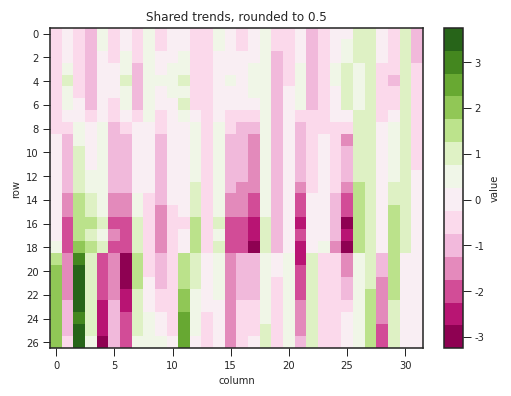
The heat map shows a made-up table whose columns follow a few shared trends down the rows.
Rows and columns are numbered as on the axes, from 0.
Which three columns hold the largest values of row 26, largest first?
2, 11, 0
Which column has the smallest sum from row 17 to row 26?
6
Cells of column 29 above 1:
8
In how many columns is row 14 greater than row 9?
8
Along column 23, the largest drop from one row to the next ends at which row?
19
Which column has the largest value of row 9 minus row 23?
4
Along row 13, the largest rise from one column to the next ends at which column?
26
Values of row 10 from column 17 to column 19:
-1.5 0.5 -1
